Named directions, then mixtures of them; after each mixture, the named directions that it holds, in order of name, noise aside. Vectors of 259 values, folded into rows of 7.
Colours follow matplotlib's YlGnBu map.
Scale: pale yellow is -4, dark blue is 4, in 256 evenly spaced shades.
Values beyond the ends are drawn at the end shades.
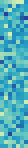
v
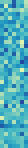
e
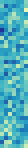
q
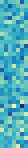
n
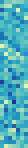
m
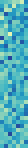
q, v.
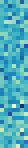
n.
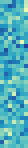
e, n, q.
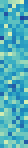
v.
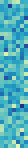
n, v.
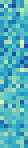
e.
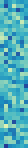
e, m.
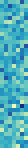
n.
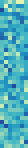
e, m, v.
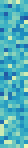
n, q, v.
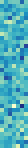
n.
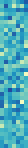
e, n.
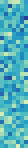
n, v.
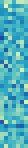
e, m, v.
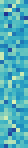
m, v.
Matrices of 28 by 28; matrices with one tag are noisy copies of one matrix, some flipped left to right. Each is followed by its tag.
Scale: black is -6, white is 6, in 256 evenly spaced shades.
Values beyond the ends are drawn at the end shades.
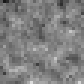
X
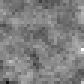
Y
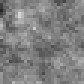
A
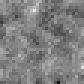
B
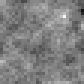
A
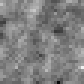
B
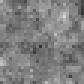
A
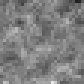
X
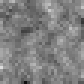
B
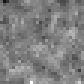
X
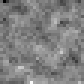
X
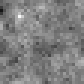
A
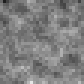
X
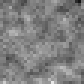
X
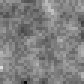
B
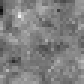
A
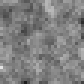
B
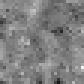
B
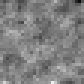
X
